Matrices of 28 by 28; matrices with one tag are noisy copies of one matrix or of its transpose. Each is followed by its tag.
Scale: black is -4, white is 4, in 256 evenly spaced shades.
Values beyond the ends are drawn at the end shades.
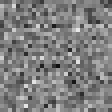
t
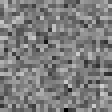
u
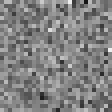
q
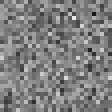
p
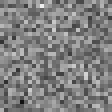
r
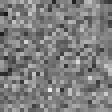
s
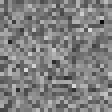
r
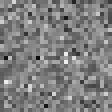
s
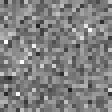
r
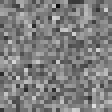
s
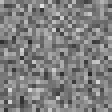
r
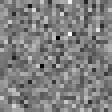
q
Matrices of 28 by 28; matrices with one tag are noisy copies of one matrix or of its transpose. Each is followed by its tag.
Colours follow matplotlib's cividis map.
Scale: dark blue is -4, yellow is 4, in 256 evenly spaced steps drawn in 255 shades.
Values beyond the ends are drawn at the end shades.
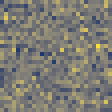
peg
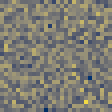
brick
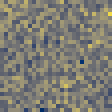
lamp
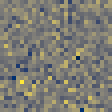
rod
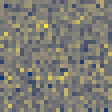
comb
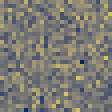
lamp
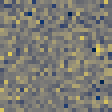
peg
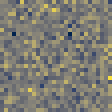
rod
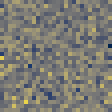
brick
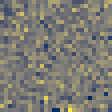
peg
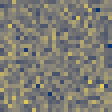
brick
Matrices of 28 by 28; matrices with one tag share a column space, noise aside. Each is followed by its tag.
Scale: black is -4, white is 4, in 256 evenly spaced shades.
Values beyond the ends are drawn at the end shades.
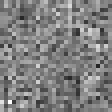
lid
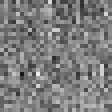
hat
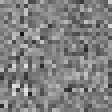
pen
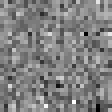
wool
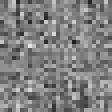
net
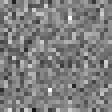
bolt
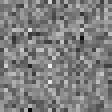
bolt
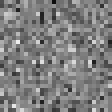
bolt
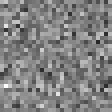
pen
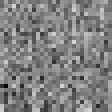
wool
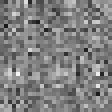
hat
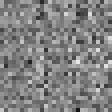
bolt
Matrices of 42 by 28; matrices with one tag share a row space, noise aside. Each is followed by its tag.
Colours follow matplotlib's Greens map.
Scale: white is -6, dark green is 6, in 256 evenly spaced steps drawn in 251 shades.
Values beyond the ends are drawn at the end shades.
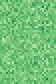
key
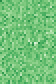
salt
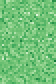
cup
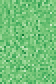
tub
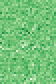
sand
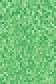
salt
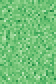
salt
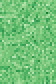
sand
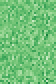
key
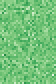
sand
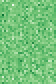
cup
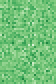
sand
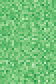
key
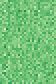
salt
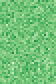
key
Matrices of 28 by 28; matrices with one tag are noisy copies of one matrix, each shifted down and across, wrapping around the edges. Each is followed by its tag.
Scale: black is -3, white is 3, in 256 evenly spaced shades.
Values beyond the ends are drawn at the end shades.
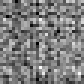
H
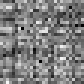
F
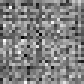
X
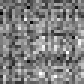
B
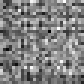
H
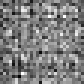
H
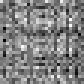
B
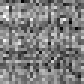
B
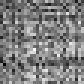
B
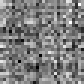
F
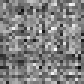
F
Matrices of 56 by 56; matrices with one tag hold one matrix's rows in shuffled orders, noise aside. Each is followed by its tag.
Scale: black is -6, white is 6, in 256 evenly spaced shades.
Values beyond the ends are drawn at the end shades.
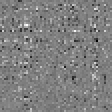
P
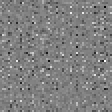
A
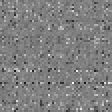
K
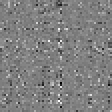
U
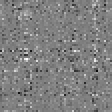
P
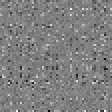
A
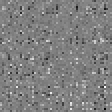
A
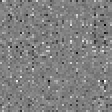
A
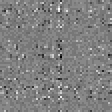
U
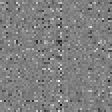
U
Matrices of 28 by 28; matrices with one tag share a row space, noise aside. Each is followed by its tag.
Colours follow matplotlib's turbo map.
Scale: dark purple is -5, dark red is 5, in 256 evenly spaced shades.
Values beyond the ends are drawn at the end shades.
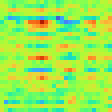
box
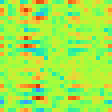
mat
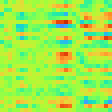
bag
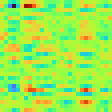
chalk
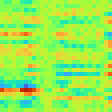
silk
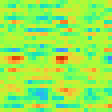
box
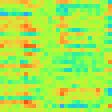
silk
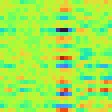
bag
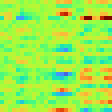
bag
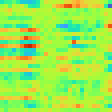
silk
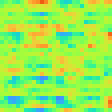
box
